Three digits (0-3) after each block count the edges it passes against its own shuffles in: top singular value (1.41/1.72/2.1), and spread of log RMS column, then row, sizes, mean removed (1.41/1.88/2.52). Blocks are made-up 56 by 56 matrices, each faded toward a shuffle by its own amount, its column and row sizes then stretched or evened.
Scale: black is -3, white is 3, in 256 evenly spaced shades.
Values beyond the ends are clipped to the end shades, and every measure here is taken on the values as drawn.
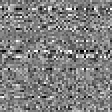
3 0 3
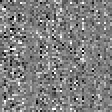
1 3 0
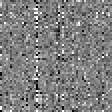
2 3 1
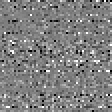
0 0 3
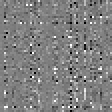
1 3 2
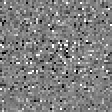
0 1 2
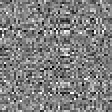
3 1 2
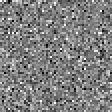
0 1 1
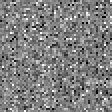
0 2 0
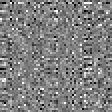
3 2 2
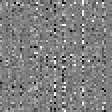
2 3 2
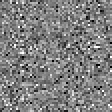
1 1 0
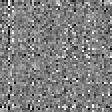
2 2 2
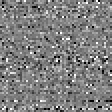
1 0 3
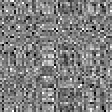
3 1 1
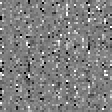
0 3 0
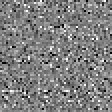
0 0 2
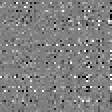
1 2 3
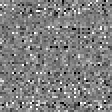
0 1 3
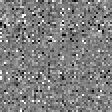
1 2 2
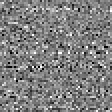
1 0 2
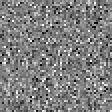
2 1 1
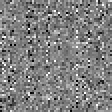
0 3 0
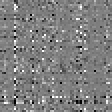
2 3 3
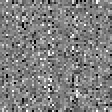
2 3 0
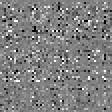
1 2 3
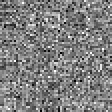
1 0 0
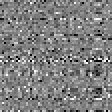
3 0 3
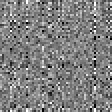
3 3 2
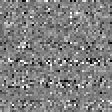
0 1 3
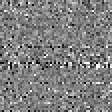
2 0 3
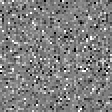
0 0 0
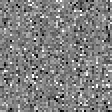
0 3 0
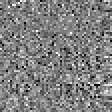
2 0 1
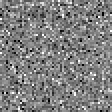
1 0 0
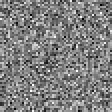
2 0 0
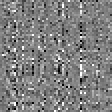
3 3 1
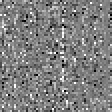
0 3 0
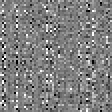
3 3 0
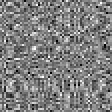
3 1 0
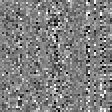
0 3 0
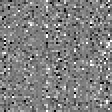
0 3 0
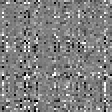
3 3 3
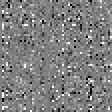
0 3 1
